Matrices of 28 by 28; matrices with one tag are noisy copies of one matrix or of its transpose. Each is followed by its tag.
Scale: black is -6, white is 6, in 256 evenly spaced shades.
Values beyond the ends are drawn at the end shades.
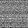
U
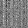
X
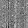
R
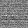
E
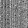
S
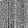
R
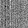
S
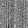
R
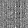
E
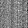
U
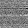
R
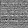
E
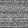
U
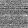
R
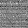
X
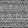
U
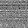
S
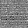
E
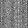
U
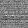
E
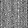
U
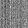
S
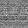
E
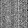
U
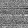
R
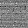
X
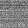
S
